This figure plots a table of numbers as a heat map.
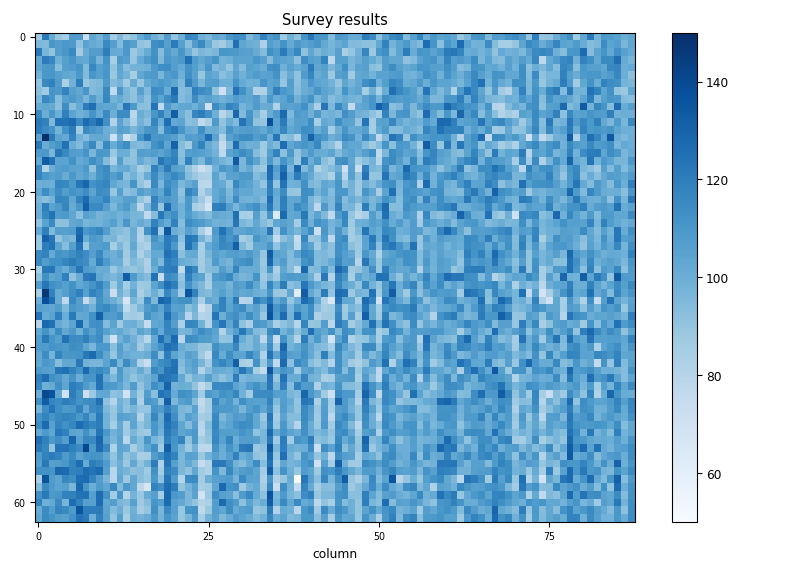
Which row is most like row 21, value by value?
19
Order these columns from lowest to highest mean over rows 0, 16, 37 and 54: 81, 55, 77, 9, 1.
77, 9, 55, 81, 1
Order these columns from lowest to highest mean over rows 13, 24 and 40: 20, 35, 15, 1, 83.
15, 35, 83, 20, 1
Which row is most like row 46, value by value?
34
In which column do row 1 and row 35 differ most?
24
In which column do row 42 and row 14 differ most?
27
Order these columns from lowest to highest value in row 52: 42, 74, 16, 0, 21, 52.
74, 42, 52, 16, 21, 0
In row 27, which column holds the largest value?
29
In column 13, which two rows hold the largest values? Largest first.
31, 9
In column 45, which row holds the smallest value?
17
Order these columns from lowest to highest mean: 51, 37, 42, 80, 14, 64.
14, 37, 42, 80, 64, 51
